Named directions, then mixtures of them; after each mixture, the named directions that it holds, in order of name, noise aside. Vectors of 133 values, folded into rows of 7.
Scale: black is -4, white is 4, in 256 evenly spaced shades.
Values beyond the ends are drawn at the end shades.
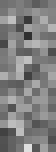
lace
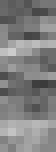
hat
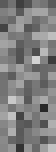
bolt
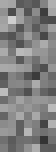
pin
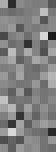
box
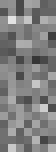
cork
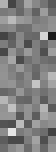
box, cork.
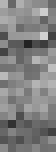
box, hat.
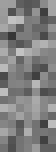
pin.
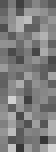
bolt, cork.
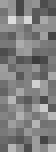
cork.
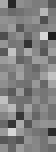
box.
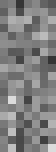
bolt, cork.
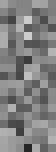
lace.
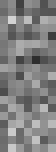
cork, hat.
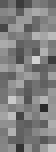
bolt.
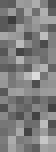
pin.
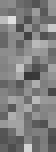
lace, pin.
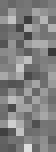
lace.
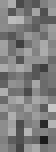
bolt, pin.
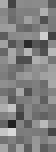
box, lace.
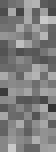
cork, pin.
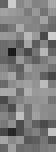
box, hat.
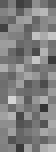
bolt.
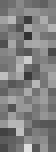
lace.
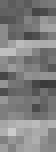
hat.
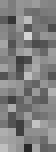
lace.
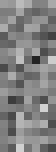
bolt.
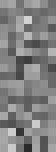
cork, lace.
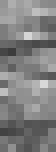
hat.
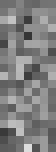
lace.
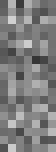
box, cork.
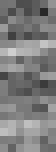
hat, pin.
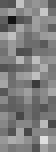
cork, pin.
